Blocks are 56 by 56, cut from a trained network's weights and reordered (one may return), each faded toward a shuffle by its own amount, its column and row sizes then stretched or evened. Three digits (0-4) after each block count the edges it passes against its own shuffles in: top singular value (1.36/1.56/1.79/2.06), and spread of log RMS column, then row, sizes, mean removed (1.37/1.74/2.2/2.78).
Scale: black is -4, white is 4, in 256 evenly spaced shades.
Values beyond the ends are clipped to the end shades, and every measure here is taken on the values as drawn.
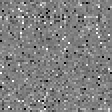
1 1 0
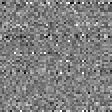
3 0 3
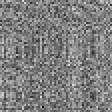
3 0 0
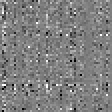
1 4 2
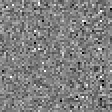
0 2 1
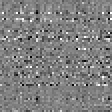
3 2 4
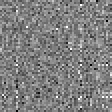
2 2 0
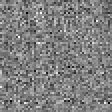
1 0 3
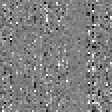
2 4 0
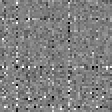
2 3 2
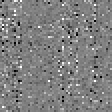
0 3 1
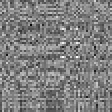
4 2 0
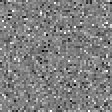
1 1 0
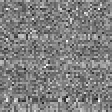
3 0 1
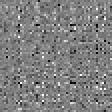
4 3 2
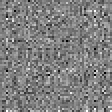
3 3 2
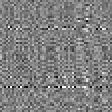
4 0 3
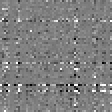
4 3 3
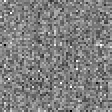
0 2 1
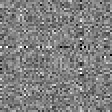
3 2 1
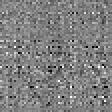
1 2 4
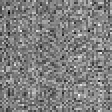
3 2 0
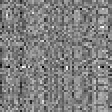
4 2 1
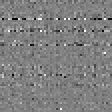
3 1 3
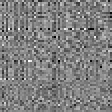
4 1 3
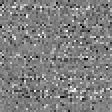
2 0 2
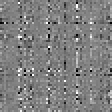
3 4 3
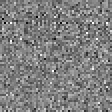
2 0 1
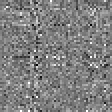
3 3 1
